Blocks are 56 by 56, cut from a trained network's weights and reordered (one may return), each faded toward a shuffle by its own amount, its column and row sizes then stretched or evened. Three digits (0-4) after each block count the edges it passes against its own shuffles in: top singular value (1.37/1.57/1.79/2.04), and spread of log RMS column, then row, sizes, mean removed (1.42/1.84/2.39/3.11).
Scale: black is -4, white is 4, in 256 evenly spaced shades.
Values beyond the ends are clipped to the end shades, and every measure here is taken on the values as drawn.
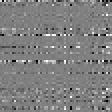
4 2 4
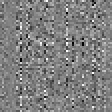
3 4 0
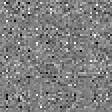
1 2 3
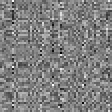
4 2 0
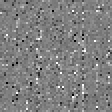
0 2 0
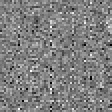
3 2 1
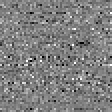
0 0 3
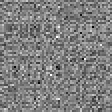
4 1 0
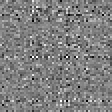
3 2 3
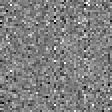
2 2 0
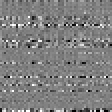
4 0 4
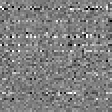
3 1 3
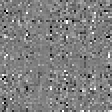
0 3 2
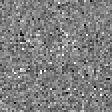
1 0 1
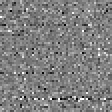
1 0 3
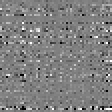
2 3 4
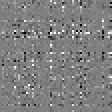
2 3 3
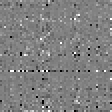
2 2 2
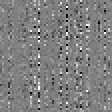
3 4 0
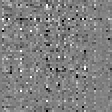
1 3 2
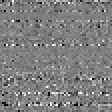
1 0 4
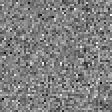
1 0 1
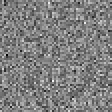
3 0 0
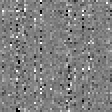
1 3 0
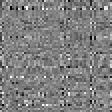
4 3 3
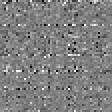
1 2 3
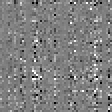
2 4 2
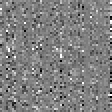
1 4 0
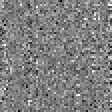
1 2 0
